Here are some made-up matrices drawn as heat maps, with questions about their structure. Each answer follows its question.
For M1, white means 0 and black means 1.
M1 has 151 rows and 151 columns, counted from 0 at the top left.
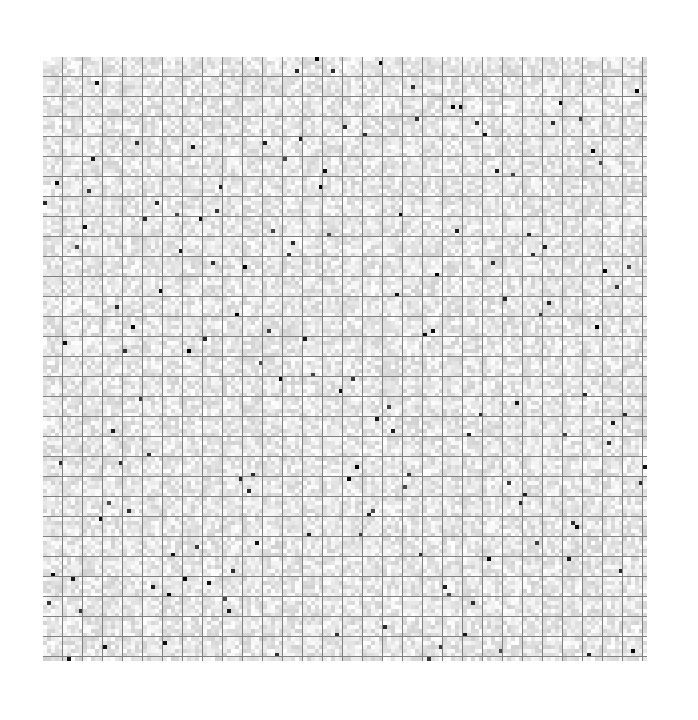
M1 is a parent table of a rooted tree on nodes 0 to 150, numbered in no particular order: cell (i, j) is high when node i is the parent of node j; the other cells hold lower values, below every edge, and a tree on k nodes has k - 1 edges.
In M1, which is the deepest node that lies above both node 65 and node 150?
70
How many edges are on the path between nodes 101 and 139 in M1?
6
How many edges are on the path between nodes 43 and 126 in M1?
5
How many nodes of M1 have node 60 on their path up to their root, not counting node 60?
2
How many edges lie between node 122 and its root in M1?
4
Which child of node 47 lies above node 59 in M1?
8
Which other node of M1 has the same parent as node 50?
146
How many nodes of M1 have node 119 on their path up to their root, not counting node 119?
10
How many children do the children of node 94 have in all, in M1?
4
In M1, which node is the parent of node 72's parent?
31
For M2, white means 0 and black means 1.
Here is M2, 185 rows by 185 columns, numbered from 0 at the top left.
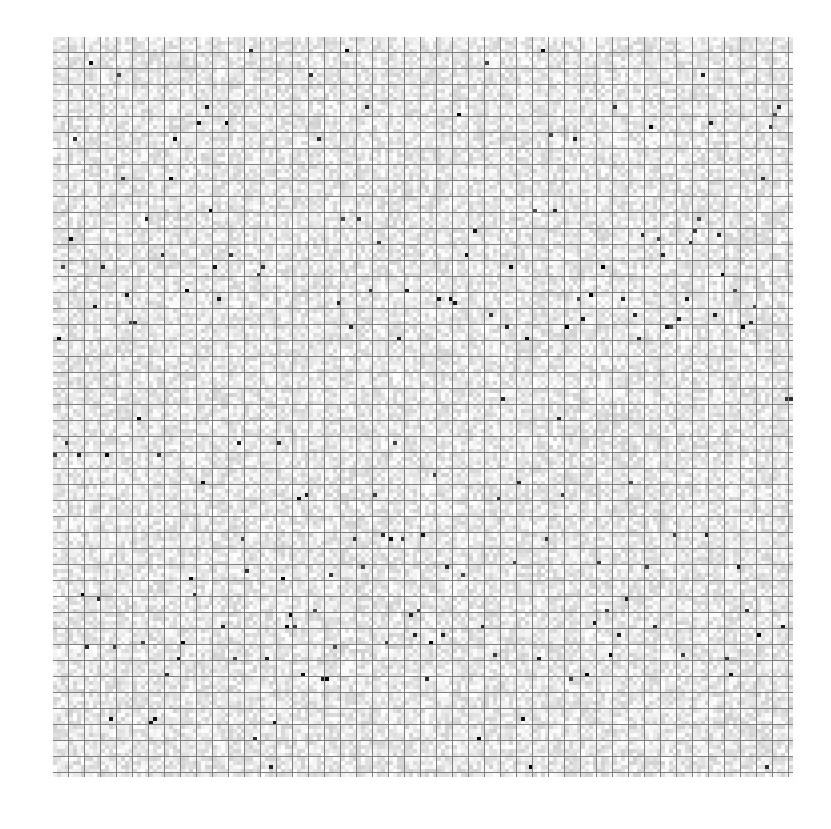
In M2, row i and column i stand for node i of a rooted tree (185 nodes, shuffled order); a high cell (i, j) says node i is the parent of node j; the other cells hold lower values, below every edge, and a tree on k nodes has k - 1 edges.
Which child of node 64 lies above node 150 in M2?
134
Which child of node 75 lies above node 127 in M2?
146
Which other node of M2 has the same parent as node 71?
100
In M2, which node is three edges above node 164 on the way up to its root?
109
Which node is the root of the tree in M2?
104
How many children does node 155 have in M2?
5
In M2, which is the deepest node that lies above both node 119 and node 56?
101
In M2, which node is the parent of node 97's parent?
22
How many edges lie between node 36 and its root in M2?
9
